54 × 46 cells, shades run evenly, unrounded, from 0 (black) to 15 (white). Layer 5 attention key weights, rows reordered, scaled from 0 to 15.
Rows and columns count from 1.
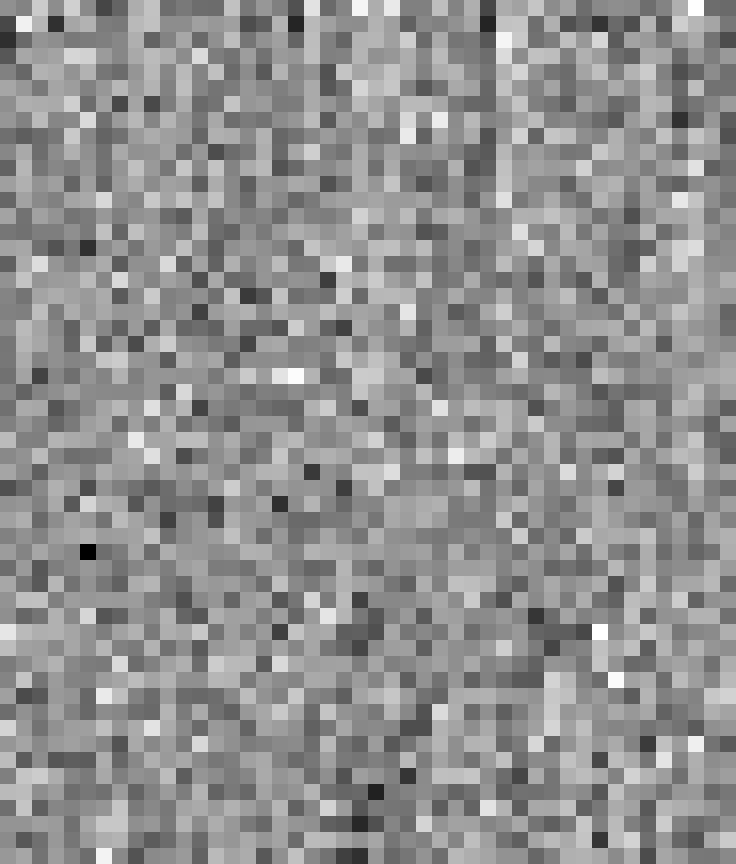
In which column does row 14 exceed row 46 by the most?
26
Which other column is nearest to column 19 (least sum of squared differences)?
4
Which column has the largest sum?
44
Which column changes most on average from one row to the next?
38
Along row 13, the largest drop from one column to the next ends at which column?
33
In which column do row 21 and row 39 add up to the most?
6
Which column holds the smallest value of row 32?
18
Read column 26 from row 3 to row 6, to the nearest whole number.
12 10 10 8
